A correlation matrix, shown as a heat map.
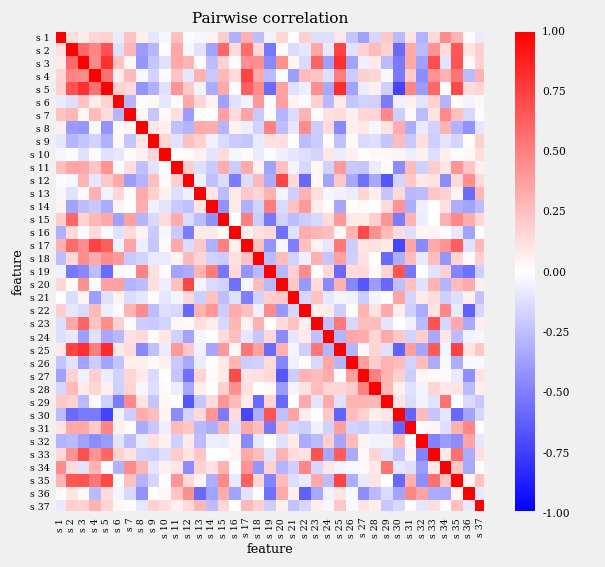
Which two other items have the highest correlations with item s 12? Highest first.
s 20, s 36
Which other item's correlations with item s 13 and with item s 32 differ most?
s 36
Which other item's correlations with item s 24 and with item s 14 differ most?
s 15
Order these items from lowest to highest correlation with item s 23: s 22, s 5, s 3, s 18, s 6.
s 22, s 6, s 18, s 5, s 3
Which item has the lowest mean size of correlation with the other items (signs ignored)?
s 10
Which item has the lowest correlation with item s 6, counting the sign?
s 29
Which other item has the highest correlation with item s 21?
s 30
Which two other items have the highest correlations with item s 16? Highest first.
s 27, s 28
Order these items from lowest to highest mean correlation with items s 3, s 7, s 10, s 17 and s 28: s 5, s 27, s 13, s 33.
s 13, s 27, s 33, s 5
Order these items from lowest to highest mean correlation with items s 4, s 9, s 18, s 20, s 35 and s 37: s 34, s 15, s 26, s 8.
s 26, s 8, s 34, s 15
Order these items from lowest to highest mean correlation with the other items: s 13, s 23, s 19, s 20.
s 19, s 20, s 13, s 23
